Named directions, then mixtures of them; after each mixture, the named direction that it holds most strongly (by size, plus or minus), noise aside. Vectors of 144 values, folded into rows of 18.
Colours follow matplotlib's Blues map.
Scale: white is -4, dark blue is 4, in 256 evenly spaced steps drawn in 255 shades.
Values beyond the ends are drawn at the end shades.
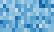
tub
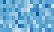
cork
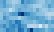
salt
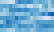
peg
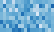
cork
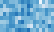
tub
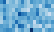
cork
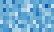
cork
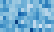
cork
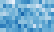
peg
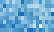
salt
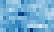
salt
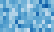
cork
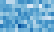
peg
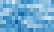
salt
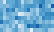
salt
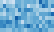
tub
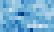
salt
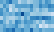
peg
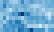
salt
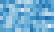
peg
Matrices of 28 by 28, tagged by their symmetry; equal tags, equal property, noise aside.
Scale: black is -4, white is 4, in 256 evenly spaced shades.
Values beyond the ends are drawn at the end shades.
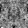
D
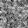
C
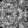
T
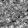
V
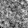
C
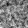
V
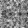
T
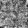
C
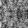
T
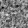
V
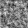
C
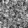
V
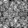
T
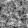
C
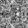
T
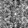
T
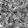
V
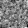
C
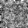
C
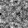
T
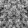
D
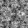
T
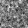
V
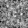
T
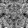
D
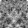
D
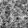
V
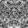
D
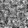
C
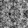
T
